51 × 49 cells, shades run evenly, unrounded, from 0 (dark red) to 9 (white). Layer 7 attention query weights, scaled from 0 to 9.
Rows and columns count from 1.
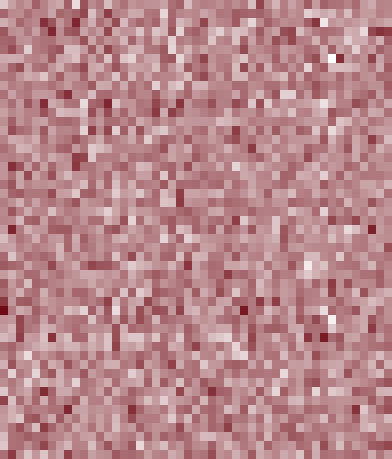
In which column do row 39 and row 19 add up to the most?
30
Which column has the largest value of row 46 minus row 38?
32
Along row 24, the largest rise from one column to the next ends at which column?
41
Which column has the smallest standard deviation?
13
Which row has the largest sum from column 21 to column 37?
27
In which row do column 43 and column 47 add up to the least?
7
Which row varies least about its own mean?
28
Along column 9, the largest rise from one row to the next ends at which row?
47
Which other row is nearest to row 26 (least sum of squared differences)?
14
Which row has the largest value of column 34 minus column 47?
26
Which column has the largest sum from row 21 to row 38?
17
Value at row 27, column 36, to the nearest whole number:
3
